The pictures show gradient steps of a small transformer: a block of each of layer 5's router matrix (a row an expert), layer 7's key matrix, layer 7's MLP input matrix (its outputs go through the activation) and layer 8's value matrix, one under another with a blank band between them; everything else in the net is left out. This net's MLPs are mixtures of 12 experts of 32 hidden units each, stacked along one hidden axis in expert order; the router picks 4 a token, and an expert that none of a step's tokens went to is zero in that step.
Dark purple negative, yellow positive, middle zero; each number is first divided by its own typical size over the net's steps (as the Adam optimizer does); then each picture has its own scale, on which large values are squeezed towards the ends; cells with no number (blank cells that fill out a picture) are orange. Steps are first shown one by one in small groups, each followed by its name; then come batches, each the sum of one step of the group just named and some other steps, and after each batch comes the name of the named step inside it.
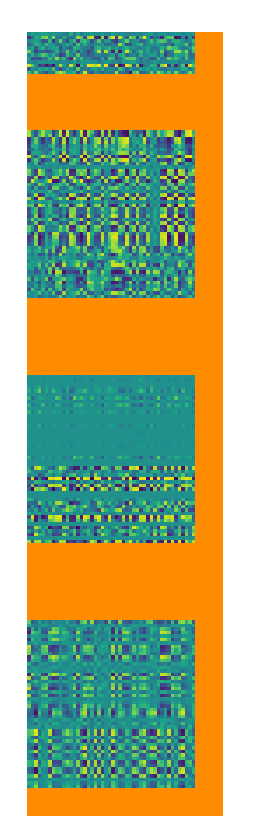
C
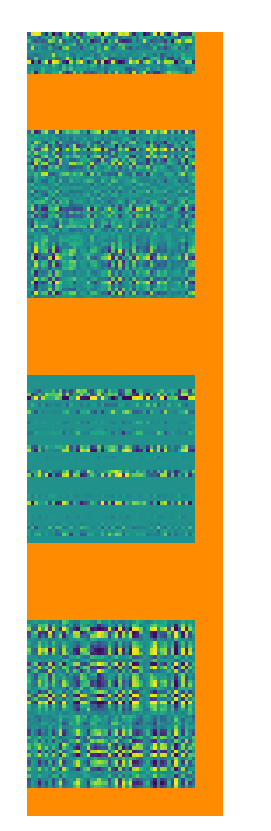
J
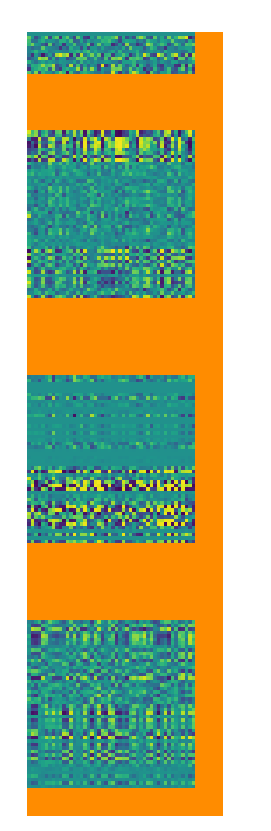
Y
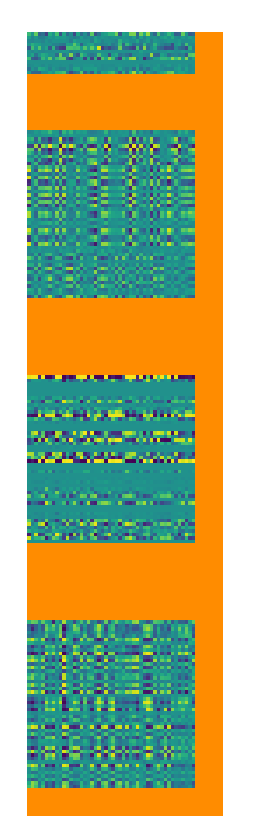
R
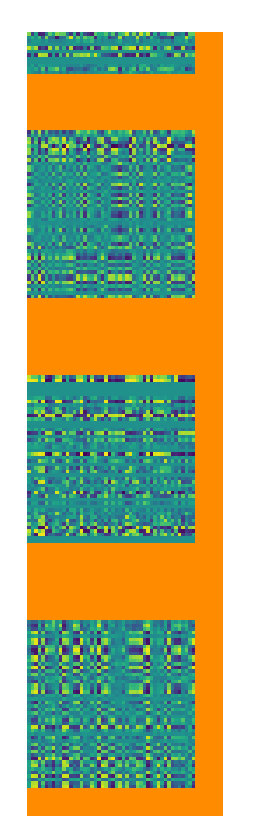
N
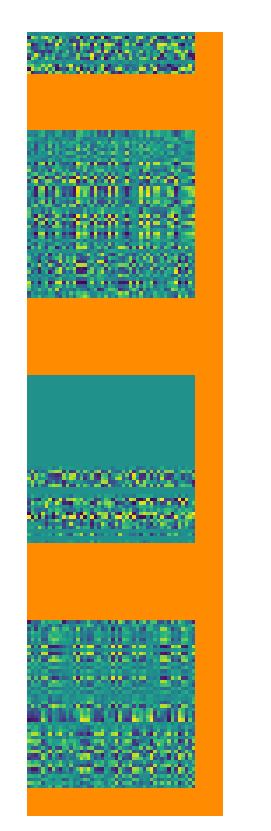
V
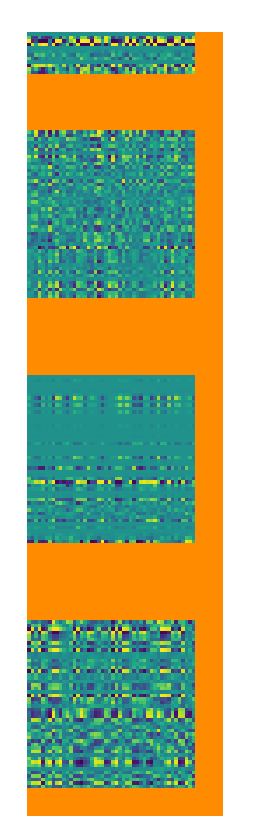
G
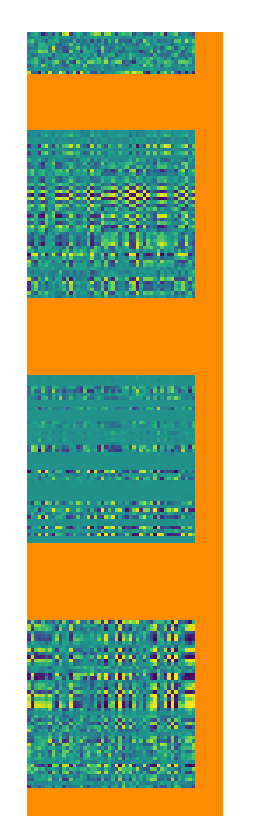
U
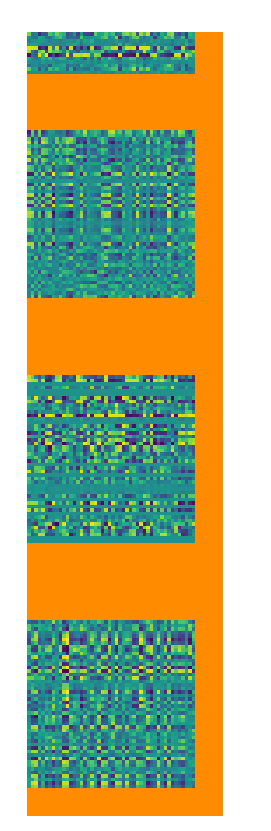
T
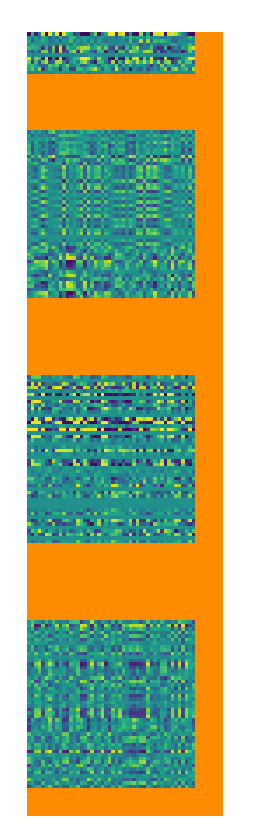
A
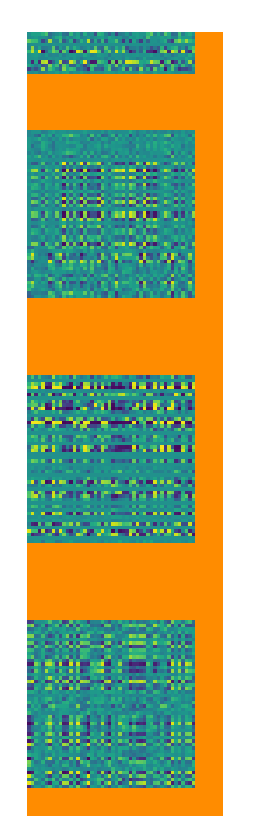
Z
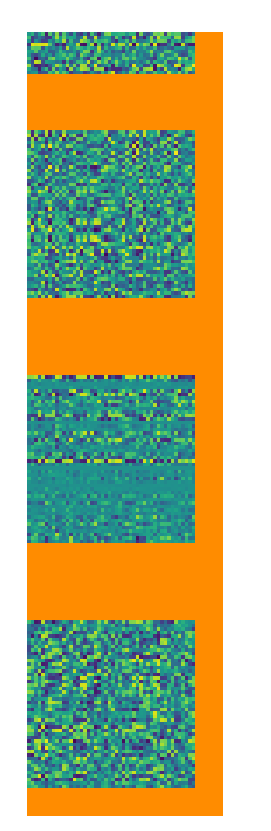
R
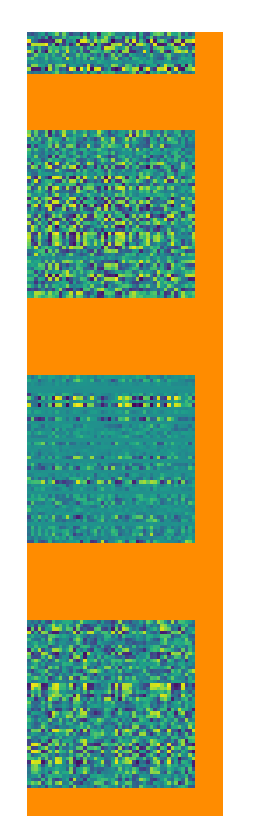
G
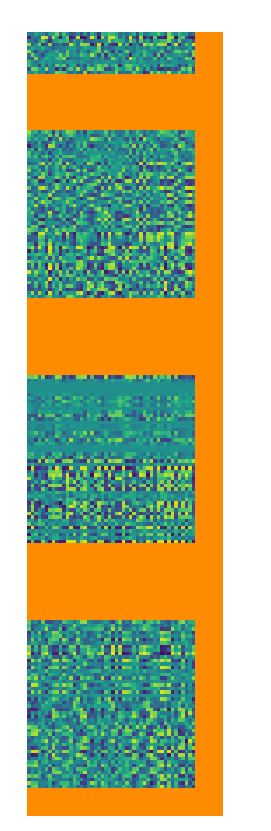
R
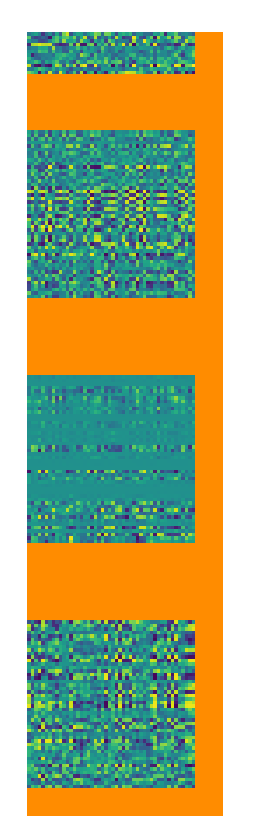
U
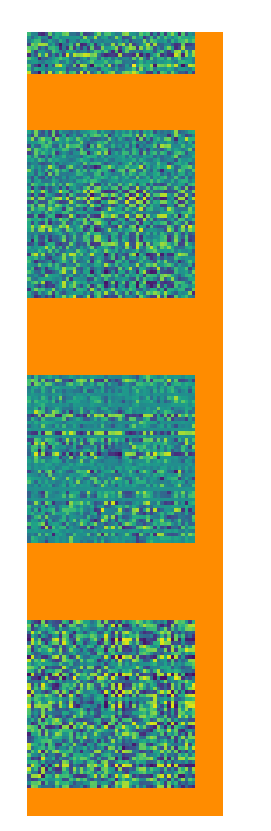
U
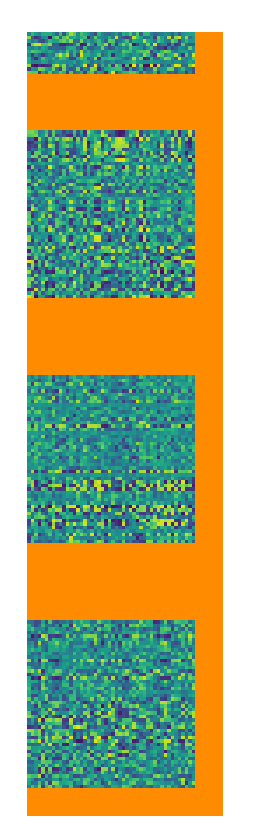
Y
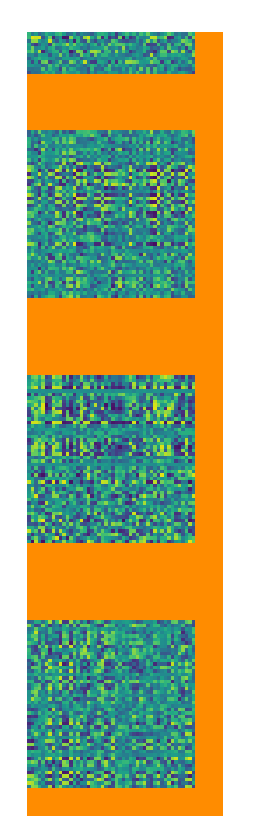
Z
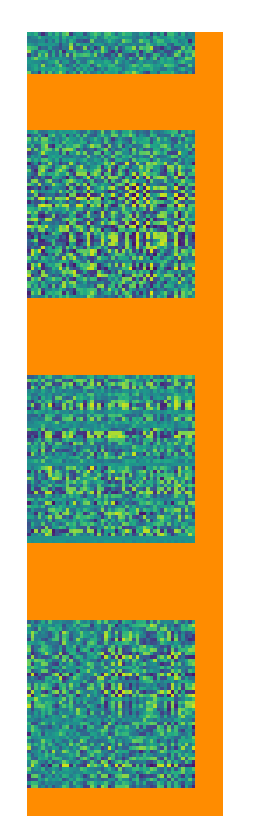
U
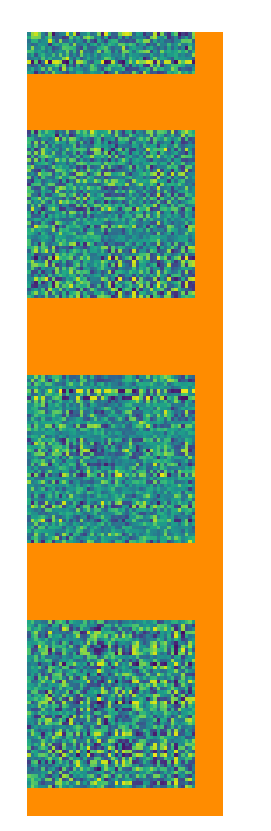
J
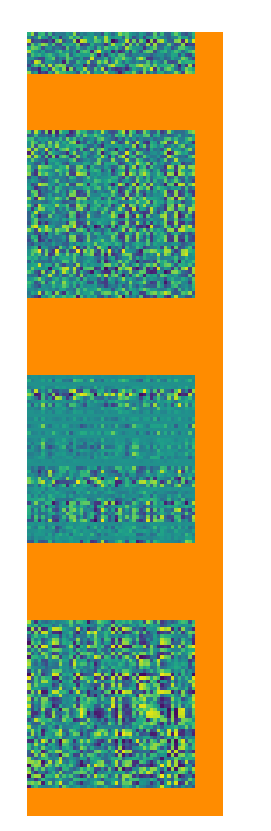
G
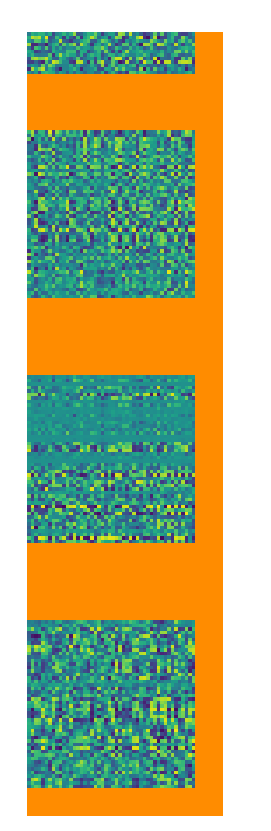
Y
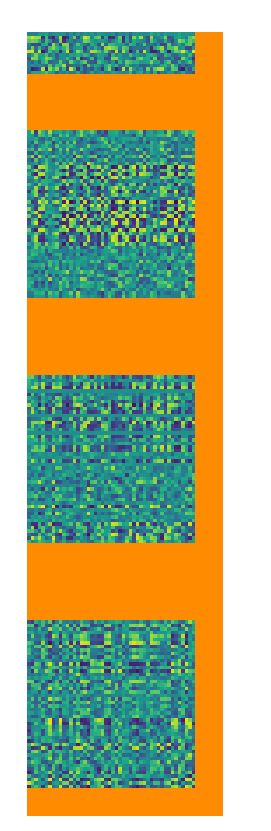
Z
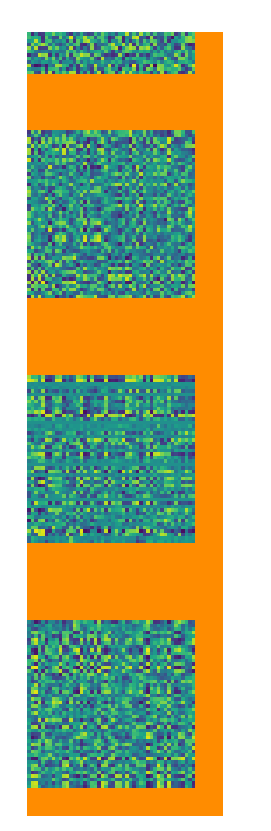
N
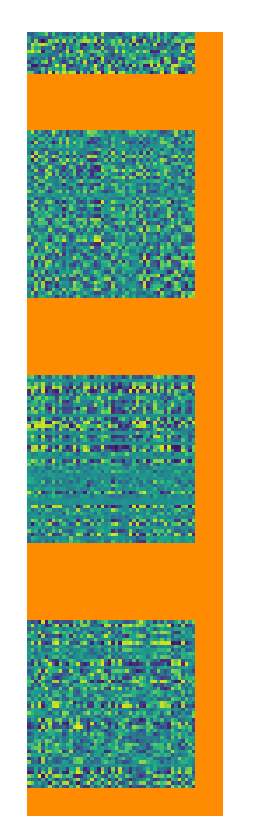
Z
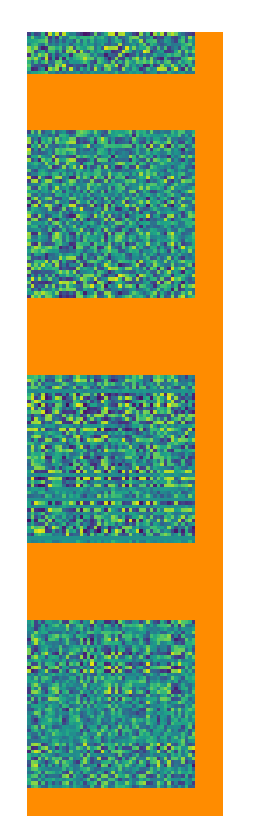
A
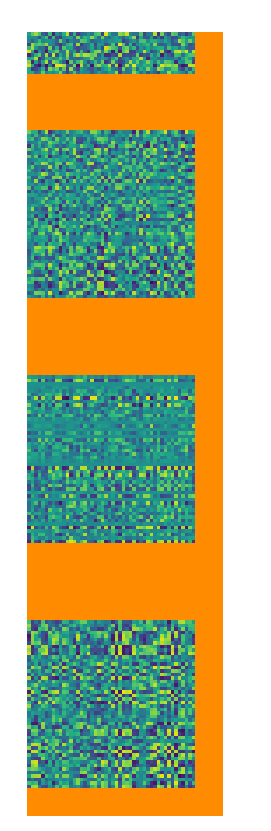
J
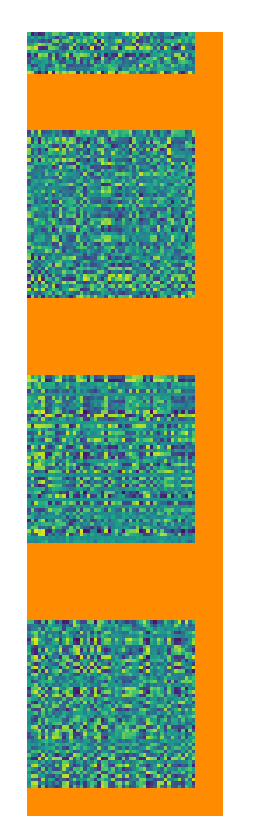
N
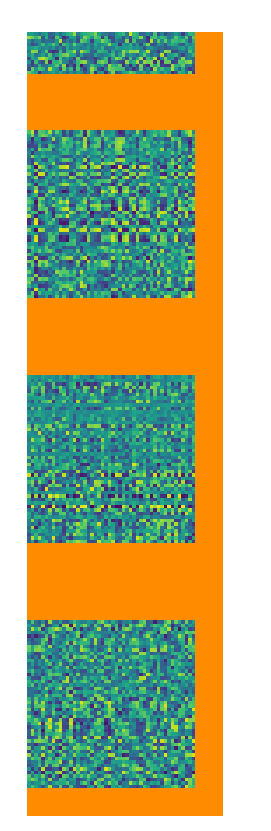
Y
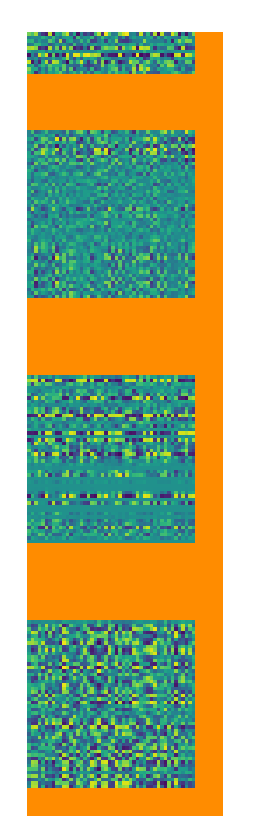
J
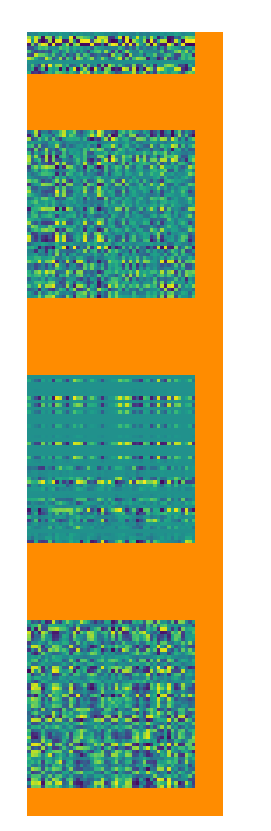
G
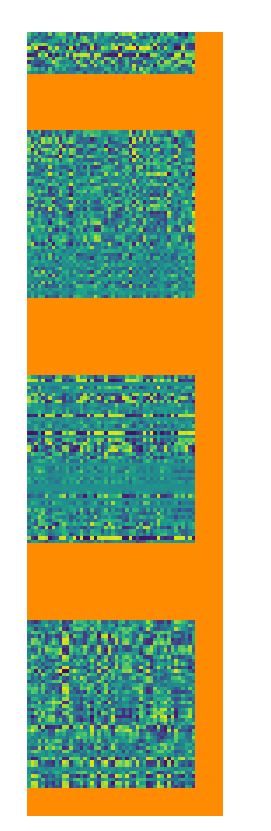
T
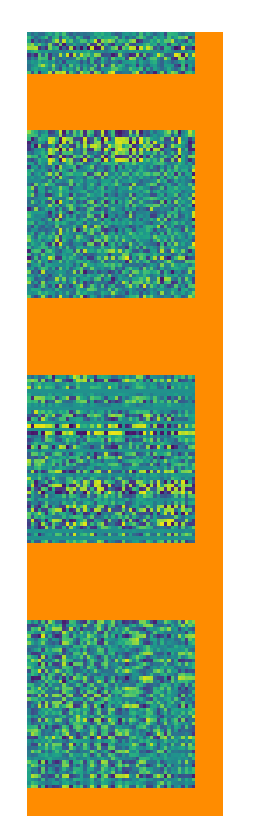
Y
